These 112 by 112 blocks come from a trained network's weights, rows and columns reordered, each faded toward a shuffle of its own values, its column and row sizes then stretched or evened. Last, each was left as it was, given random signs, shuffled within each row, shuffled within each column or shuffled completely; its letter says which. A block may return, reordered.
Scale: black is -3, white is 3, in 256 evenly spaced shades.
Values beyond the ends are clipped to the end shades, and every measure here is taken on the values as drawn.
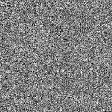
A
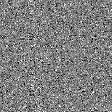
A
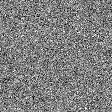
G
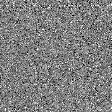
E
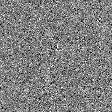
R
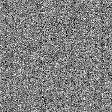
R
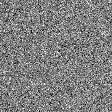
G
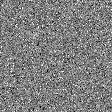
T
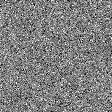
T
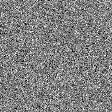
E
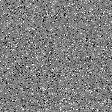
G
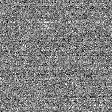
A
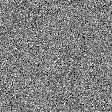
T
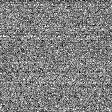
G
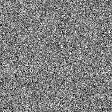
E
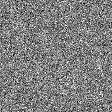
R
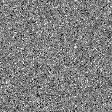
R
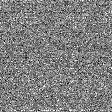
G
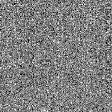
A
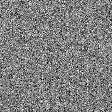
R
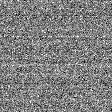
G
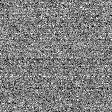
G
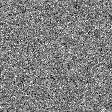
T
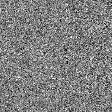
E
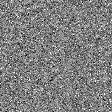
R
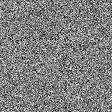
G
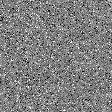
R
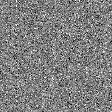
R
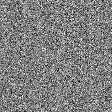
R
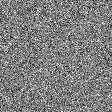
T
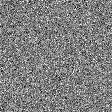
T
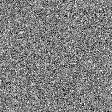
T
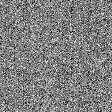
R
